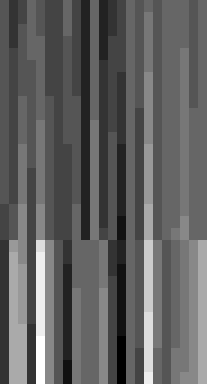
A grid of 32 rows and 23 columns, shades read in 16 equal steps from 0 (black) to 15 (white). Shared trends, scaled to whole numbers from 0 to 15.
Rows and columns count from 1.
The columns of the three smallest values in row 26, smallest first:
14, 8, 1
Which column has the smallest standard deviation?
15
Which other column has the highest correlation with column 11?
13
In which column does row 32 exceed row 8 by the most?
5
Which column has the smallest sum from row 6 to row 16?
10
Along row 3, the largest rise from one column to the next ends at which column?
11
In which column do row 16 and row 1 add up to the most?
17
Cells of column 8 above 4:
12
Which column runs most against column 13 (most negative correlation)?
16
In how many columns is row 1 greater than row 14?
4
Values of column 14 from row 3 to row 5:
4 4 4
